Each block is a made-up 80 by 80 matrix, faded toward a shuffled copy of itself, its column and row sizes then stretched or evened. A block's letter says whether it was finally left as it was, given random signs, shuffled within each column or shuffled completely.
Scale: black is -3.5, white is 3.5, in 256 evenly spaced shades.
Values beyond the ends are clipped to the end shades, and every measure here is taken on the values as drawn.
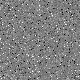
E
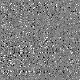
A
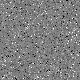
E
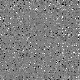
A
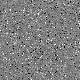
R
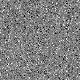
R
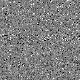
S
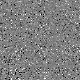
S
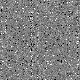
S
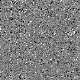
S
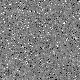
E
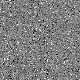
R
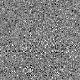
A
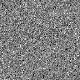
R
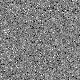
E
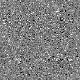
A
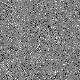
R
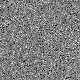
E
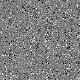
S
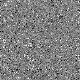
S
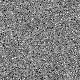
E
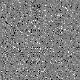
A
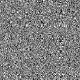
A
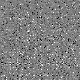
A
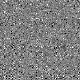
A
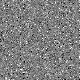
R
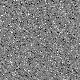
E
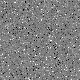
E
